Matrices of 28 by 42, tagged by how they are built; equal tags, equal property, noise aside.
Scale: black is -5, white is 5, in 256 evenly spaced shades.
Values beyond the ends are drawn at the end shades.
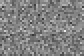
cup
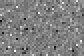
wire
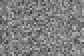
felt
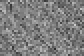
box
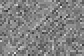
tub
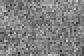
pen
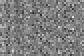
felt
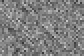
box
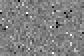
wire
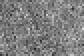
pen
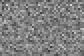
cup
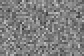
cup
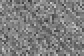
box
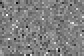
wire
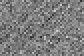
tub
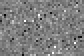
wire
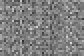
felt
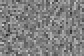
felt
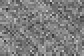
box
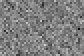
box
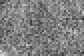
pen
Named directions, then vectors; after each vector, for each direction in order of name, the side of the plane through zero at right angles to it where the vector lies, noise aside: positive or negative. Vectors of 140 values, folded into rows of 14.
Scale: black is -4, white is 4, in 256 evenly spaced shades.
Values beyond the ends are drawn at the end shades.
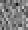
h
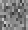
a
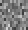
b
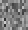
positive, positive, positive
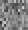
positive, positive, positive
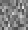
negative, positive, positive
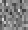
positive, positive, positive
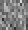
negative, positive, negative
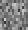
negative, negative, negative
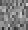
negative, positive, positive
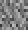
negative, positive, negative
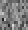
negative, negative, negative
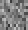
positive, negative, positive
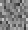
positive, negative, positive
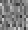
positive, negative, positive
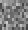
positive, positive, negative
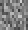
negative, positive, negative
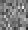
negative, positive, positive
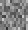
positive, negative, positive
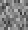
negative, negative, negative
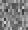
positive, positive, positive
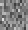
positive, negative, positive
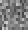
positive, positive, negative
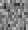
positive, negative, positive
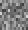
positive, positive, negative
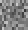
positive, positive, negative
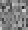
negative, negative, negative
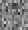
positive, positive, positive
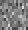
negative, positive, positive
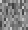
positive, positive, positive
